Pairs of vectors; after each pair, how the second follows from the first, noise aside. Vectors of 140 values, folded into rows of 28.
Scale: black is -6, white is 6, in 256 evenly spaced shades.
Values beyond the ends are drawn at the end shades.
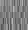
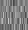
wrapped around, negated.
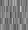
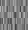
wrapped around, negated.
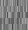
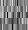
scaled up.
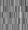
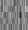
negated.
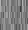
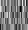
scaled up.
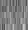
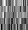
reversed, scaled up.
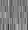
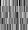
reversed, scaled up.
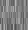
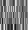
scaled up.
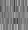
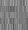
reversed, shrunk.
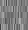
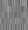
reversed, shrunk.
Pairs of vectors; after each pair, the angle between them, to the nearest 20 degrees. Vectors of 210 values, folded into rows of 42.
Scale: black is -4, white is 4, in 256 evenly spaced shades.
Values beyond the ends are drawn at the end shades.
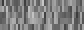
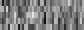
40 degrees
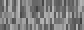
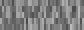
80 degrees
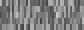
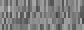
120 degrees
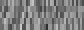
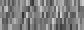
140 degrees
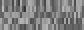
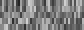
20 degrees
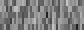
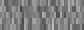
60 degrees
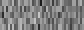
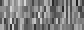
60 degrees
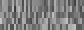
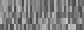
20 degrees
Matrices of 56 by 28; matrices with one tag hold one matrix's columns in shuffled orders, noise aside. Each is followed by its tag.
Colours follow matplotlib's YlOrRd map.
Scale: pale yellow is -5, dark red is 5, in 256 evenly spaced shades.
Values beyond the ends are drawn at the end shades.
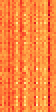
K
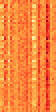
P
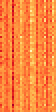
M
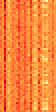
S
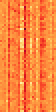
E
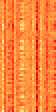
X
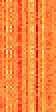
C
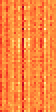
E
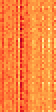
E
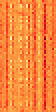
P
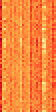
E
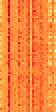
M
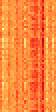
E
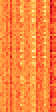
M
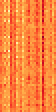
M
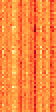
C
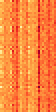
C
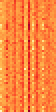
X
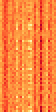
X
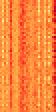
M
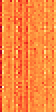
C
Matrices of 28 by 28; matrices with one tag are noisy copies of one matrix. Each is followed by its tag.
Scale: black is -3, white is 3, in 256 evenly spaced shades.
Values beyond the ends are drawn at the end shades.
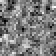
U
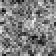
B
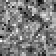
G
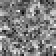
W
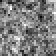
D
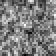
D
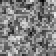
D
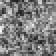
B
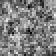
D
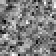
U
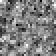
U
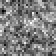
B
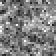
B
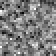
W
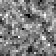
G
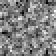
W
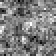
B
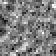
U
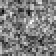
B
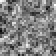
U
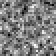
W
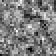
G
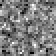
W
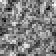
U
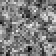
G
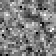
G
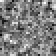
U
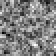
W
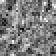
U
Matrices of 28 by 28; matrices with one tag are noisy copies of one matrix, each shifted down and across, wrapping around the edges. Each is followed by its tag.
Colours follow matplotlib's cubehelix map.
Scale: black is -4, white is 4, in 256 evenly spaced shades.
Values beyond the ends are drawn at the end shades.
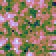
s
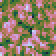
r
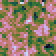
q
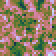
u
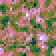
s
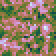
s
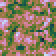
s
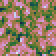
r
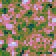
s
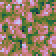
r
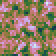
s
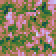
s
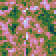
u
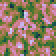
r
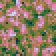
r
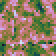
u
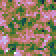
s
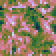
u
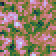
s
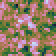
s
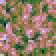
r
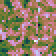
u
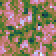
q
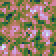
s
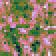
u
